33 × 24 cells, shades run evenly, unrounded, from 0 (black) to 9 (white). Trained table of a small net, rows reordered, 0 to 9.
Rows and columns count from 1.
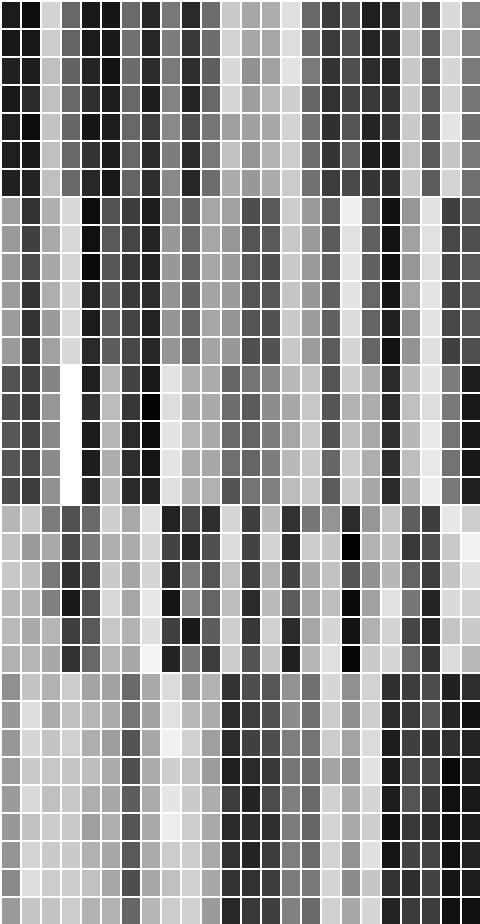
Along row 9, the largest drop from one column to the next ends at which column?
5
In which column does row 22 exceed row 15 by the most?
8
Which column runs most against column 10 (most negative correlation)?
12
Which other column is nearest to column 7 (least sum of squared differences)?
24
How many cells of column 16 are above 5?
16
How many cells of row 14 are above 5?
11
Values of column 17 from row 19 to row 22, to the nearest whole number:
5 7 7 7
